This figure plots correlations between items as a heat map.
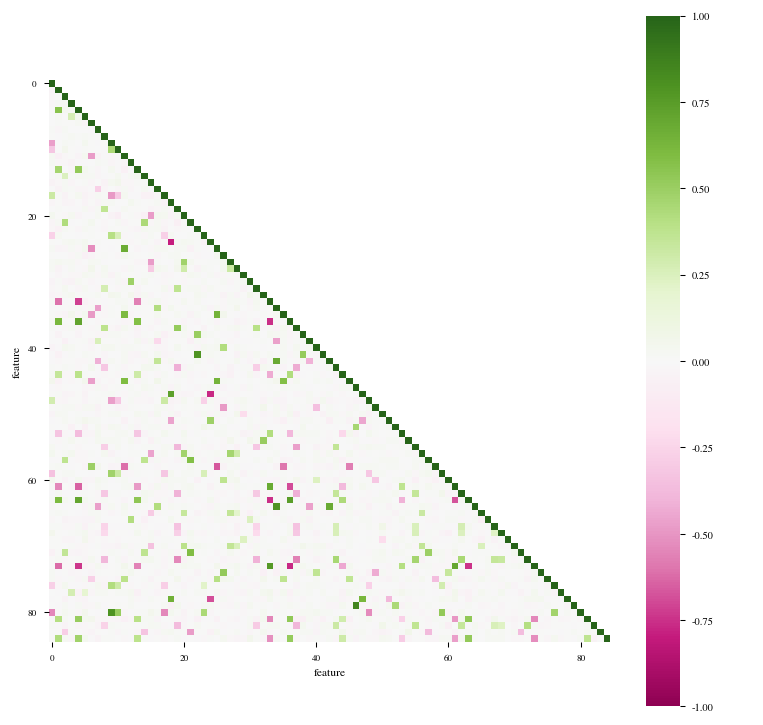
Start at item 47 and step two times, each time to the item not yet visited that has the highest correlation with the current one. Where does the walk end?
78
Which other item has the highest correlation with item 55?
72
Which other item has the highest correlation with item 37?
19
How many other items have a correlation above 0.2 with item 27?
5
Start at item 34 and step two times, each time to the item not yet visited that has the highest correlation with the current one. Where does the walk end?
42
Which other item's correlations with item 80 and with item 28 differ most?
9
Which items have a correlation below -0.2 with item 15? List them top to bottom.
20, 27, 28, 56, 65, 70
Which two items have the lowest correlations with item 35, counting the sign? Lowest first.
58, 6
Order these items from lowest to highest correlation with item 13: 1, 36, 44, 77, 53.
53, 77, 44, 1, 36
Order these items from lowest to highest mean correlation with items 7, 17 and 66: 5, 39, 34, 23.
34, 23, 5, 39
